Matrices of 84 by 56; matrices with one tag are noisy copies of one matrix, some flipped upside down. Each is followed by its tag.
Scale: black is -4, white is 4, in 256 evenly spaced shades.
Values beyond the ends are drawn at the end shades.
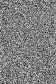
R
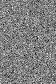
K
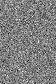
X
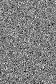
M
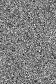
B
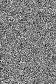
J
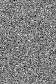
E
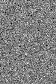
E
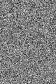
E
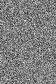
B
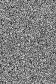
E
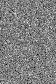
E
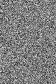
R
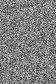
E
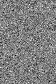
B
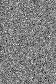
J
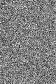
R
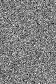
M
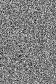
E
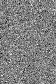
J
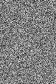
M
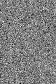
J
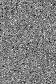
K
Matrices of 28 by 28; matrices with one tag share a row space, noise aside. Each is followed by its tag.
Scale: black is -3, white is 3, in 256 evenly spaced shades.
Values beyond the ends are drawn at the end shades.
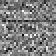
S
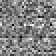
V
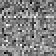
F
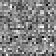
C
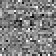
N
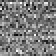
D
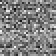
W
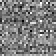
N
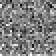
V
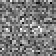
V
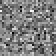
V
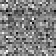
S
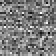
C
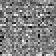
W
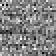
D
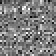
N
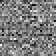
N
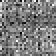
D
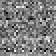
S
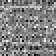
F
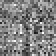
N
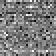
S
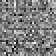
S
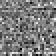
V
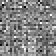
W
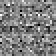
V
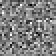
V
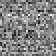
W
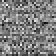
F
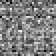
V
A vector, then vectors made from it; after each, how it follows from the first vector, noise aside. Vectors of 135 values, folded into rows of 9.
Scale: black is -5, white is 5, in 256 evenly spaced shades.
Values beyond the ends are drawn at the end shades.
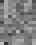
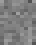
reversed, shrunk.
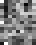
negated, scaled up.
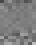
wrapped around, partly zeroed.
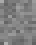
negated, shrunk.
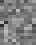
wrapped around.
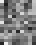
negated, scaled up.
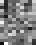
negated, scaled up.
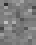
wrapped around, partly zeroed.
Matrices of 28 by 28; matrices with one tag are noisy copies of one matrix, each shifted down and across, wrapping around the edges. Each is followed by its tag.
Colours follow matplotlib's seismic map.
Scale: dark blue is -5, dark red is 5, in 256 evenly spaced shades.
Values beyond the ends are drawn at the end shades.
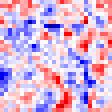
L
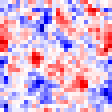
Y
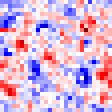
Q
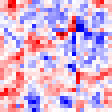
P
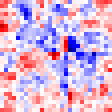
P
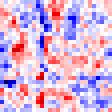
L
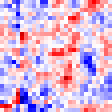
P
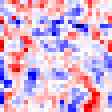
L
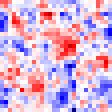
Y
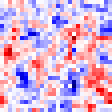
Q
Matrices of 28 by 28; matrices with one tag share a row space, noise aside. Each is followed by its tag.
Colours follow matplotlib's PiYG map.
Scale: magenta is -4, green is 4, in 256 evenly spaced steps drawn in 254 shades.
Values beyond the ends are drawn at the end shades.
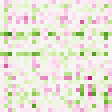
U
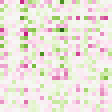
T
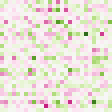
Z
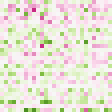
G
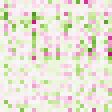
U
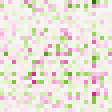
Z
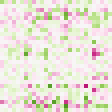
Z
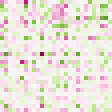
T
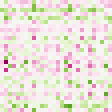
U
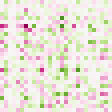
T
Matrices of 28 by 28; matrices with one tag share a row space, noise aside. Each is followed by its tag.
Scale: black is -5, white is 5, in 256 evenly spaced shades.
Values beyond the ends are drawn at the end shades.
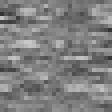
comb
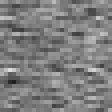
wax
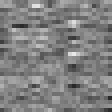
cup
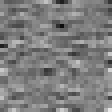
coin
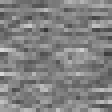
comb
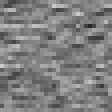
wax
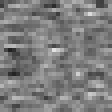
wax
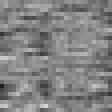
comb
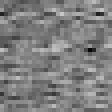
wax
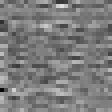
coin
